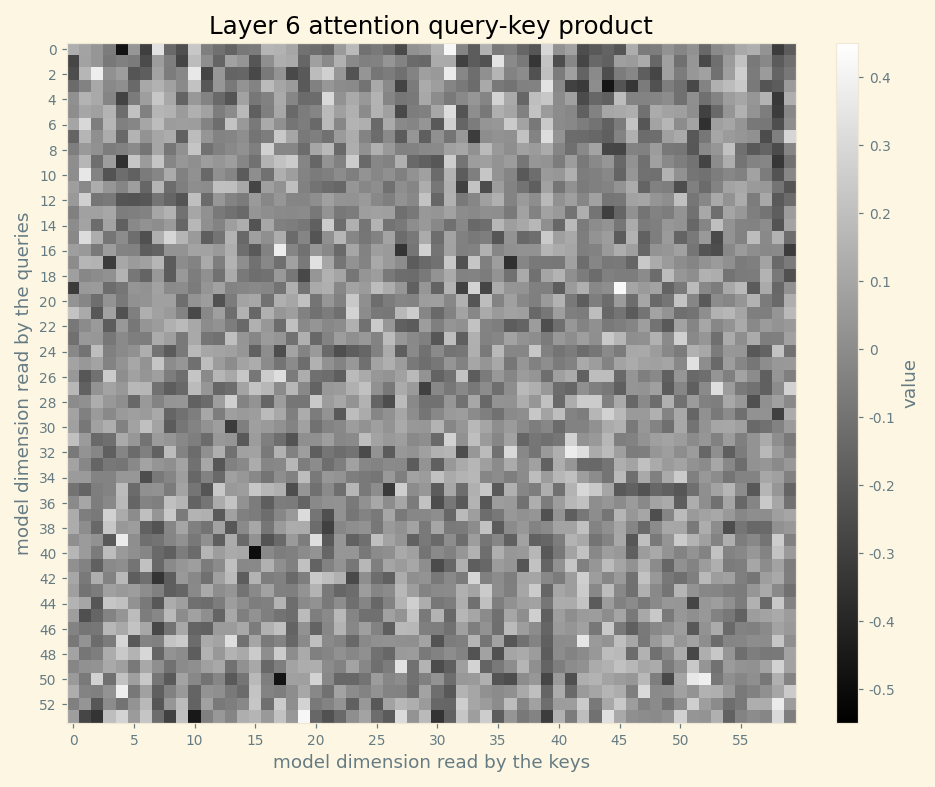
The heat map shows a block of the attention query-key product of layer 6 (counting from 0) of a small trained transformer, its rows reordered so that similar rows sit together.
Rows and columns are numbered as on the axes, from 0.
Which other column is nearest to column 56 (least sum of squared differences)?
40
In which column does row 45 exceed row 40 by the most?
15
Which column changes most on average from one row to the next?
17
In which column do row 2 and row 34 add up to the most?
31
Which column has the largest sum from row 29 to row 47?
42
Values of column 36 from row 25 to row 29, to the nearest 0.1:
-0.1 0 0 0 0
